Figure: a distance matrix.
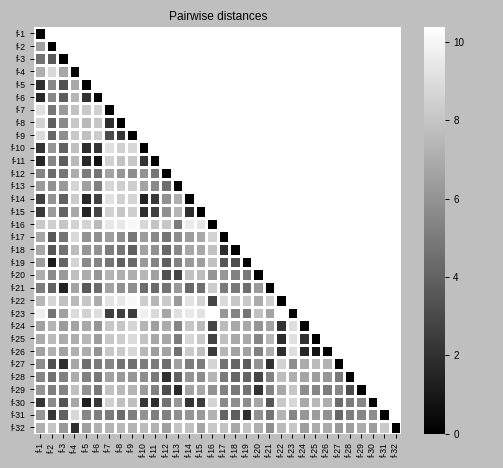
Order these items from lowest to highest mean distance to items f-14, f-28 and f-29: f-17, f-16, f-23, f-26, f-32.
f-17, f-26, f-32, f-16, f-23
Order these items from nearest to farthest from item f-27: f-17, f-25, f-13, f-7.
f-17, f-7, f-13, f-25
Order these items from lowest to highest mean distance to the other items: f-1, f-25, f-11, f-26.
f-11, f-1, f-26, f-25
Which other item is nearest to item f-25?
f-26
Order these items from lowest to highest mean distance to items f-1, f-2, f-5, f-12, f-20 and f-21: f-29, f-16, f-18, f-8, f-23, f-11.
f-11, f-29, f-18, f-8, f-23, f-16
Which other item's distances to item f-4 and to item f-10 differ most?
f-14
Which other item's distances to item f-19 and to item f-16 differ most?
f-2
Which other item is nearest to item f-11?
f-6
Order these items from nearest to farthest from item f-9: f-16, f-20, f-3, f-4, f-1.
f-3, f-20, f-4, f-1, f-16
